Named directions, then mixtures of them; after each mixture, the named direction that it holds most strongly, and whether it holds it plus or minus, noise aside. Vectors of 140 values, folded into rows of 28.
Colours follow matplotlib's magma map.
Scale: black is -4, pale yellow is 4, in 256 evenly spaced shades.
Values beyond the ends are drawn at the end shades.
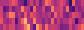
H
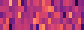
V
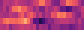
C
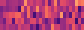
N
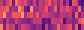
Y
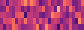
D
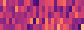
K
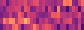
D, plus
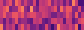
Y, plus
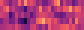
C, minus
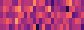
H, minus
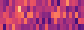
D, plus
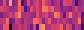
V, plus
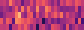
N, plus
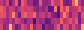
V, minus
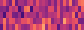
Y, minus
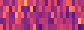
H, minus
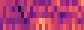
C, minus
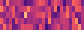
D, minus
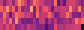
K, minus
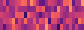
D, plus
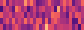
D, plus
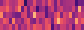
N, minus
